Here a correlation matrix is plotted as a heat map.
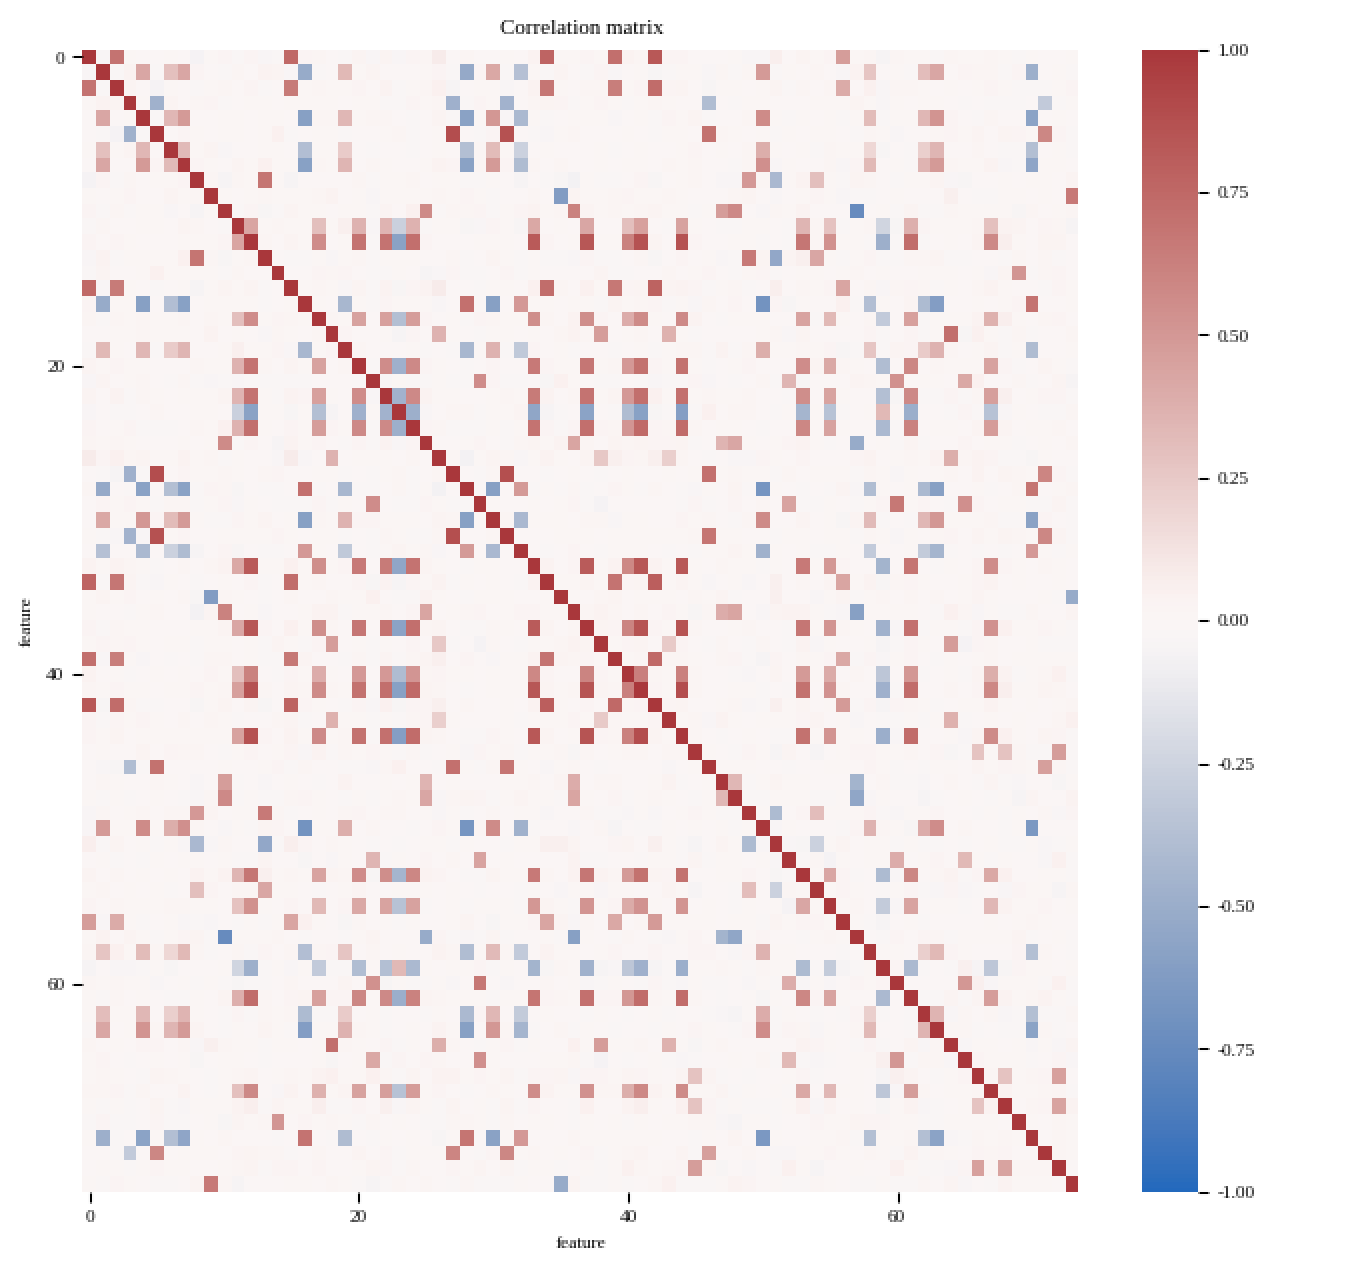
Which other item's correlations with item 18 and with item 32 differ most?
64
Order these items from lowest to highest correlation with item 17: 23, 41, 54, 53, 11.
23, 54, 11, 53, 41
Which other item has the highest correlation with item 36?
10
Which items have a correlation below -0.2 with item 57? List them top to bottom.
10, 25, 36, 47, 48
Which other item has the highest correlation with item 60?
29
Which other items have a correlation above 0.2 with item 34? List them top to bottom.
0, 2, 15, 39, 42, 56
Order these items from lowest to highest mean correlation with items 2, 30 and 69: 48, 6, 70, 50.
70, 48, 6, 50
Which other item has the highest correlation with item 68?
72
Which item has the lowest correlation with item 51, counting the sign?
13
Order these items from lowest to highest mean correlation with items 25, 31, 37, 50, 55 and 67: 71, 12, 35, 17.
35, 71, 17, 12
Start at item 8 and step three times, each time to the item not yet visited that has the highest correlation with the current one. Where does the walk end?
54
